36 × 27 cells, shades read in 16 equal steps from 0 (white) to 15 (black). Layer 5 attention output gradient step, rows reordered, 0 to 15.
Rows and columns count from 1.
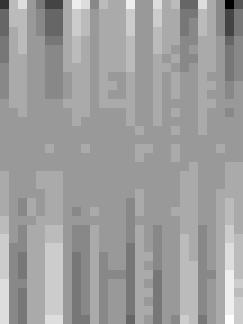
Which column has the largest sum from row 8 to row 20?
26
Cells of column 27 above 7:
4
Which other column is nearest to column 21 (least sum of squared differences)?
27
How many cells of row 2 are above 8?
4
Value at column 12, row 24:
6
